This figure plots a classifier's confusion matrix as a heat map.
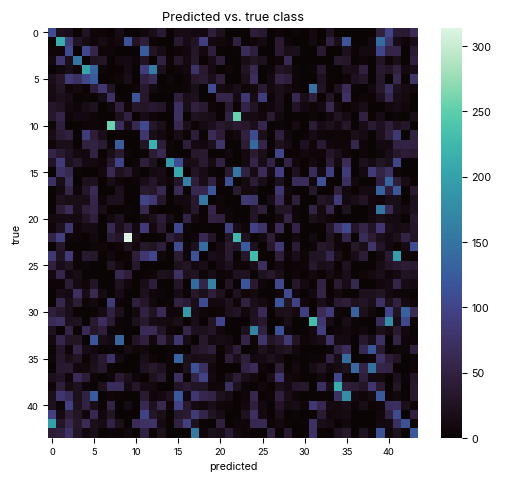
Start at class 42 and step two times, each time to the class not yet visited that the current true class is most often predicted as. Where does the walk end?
40
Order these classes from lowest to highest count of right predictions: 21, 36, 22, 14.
21, 36, 14, 22
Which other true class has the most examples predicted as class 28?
33
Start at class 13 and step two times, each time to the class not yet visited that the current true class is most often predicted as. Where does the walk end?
19
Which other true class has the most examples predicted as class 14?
22
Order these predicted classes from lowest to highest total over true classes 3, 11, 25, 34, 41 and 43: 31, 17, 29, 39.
29, 31, 39, 17
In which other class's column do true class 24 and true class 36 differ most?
41
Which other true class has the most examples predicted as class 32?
16
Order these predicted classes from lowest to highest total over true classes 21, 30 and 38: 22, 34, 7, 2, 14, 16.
14, 22, 2, 7, 16, 34
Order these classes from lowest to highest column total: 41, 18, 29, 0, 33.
29, 33, 0, 18, 41
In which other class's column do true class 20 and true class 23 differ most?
18
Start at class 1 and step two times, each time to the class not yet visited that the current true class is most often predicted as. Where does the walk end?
35
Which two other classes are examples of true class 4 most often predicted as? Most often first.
12, 5
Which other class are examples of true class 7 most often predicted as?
10
